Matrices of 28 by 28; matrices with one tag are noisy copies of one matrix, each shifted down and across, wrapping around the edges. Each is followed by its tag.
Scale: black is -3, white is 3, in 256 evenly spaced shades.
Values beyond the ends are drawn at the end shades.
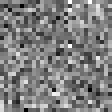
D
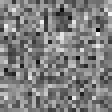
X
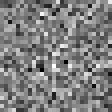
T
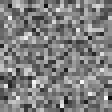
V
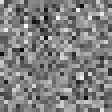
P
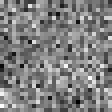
X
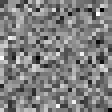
T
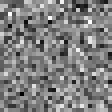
V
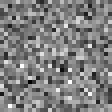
V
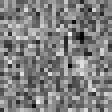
X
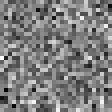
D
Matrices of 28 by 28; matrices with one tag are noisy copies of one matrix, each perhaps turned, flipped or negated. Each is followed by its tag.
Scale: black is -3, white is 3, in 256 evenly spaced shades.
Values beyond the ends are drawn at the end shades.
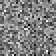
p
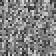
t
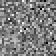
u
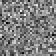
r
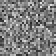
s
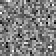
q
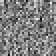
t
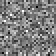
s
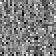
t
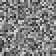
q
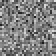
s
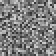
p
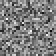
s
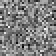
s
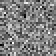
s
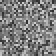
p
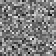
u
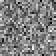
s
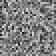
r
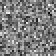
q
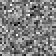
u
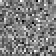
p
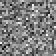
u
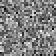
q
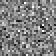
r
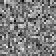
q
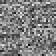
t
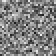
u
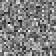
q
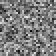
q
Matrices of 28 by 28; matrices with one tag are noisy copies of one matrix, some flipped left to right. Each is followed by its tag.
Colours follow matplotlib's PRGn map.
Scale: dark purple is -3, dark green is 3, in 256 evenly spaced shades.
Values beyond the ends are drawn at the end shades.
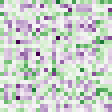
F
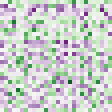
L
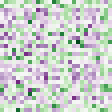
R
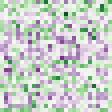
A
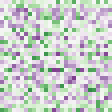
R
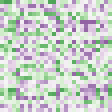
F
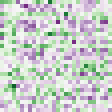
F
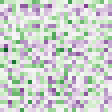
L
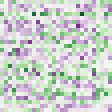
F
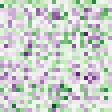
R
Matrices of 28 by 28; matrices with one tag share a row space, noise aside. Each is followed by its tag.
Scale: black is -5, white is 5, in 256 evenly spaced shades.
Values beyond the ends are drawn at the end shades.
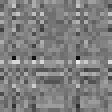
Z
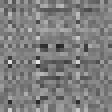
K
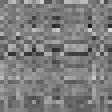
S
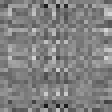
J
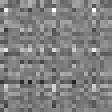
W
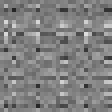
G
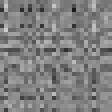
W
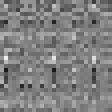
W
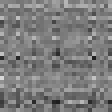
S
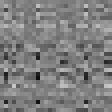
G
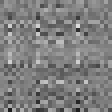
K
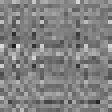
Z
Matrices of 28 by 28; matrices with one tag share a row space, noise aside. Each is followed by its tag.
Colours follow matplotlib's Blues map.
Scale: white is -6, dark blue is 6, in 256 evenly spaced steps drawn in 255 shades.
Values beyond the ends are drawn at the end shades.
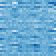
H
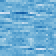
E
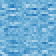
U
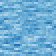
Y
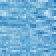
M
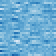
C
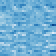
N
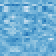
U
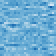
U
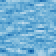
E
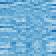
N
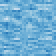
Y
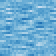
E
